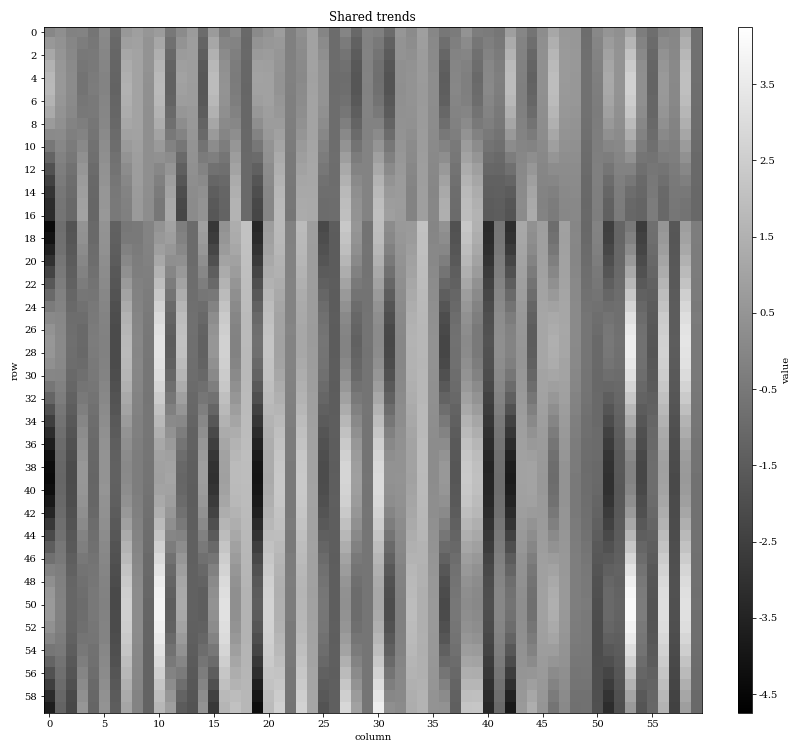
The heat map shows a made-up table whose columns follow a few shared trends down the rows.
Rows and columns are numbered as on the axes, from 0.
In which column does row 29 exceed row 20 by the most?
0
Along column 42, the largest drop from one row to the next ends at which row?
17
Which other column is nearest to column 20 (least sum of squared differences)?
56
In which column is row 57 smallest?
19
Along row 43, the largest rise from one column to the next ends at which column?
20
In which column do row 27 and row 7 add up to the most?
53
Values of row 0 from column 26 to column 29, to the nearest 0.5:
-1 0 -1 0
